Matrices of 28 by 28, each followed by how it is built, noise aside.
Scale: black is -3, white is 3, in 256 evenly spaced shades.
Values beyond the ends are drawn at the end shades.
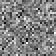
noise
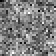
smooth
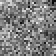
smooth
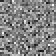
repeating rows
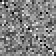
diagonal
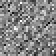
Hankel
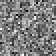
noise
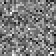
repeating rows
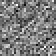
Hankel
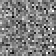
repeating rows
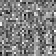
blocks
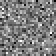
noise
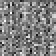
blocks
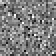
diagonal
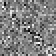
banded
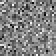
noise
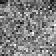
smooth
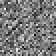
Hankel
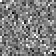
diagonal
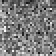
smooth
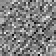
Hankel
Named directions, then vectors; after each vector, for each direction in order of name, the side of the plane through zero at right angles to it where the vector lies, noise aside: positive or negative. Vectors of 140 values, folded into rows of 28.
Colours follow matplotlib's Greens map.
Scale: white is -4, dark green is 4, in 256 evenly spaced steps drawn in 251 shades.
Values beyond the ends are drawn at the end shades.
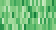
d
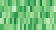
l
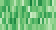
negative, positive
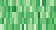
negative, negative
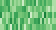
negative, positive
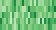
positive, negative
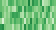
positive, positive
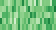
positive, negative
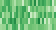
negative, positive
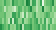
positive, positive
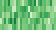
negative, positive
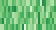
negative, negative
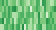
negative, negative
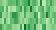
positive, positive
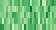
positive, positive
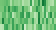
negative, negative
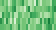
positive, negative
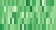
positive, positive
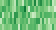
negative, positive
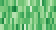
negative, negative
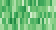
negative, positive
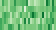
positive, negative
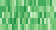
negative, positive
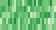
negative, positive
